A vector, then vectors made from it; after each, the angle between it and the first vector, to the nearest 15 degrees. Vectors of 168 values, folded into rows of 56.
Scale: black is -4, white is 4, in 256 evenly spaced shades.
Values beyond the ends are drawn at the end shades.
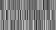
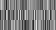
150 degrees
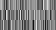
165 degrees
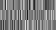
60 degrees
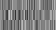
60 degrees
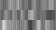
90 degrees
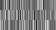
30 degrees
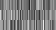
45 degrees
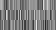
165 degrees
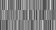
90 degrees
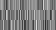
165 degrees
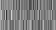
75 degrees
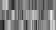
75 degrees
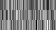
60 degrees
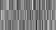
75 degrees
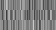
45 degrees
